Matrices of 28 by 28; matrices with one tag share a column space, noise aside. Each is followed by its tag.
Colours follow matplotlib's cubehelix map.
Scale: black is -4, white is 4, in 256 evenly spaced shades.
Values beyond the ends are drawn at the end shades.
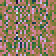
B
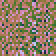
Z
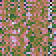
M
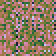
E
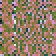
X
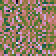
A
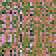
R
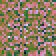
Z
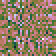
B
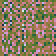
E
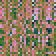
M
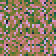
X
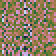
Z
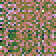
E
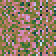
R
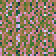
R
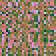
R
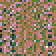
E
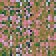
R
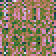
M
